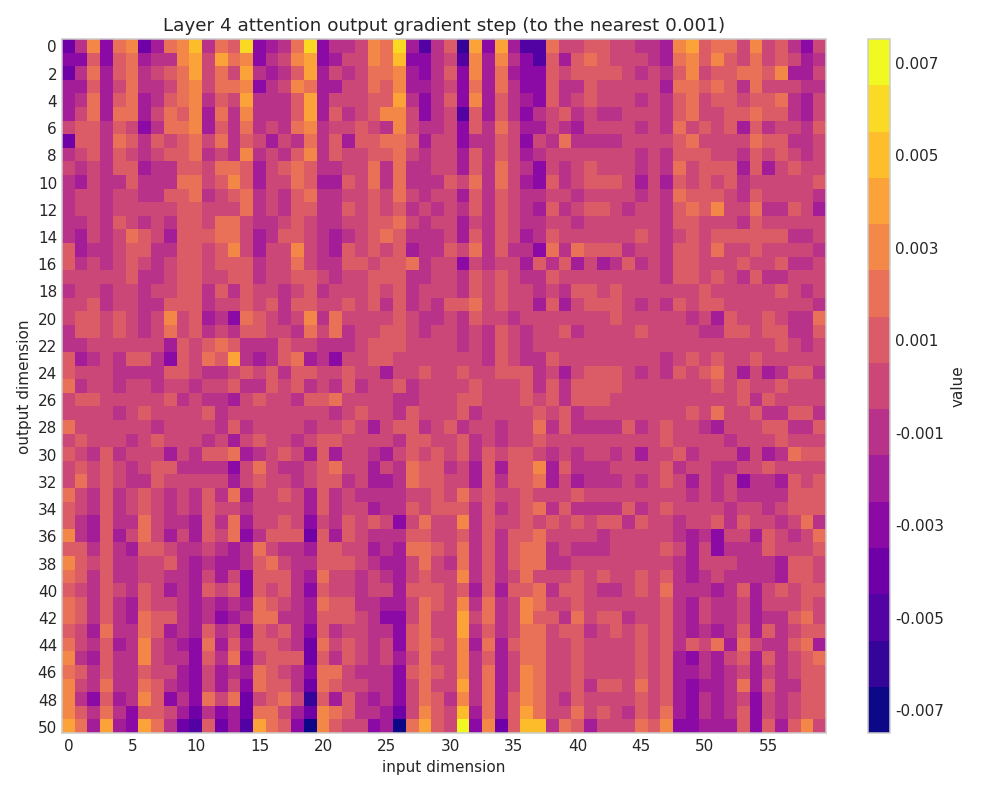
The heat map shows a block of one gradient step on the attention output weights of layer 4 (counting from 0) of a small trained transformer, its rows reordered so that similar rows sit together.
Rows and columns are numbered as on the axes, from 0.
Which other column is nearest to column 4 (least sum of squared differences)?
2
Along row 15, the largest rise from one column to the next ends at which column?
38
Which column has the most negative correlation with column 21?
13
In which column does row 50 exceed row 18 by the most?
31
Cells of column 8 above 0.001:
5
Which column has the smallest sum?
19
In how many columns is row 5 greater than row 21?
18
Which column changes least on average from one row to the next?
46
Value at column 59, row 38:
0
